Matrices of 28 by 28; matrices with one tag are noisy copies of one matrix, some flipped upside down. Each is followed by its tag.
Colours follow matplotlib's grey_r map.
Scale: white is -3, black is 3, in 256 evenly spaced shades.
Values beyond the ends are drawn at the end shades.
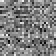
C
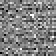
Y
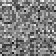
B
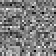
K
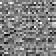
Y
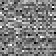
Y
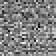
Y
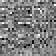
C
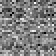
B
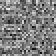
K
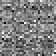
B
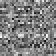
C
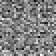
B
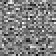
Y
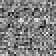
C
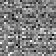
Y
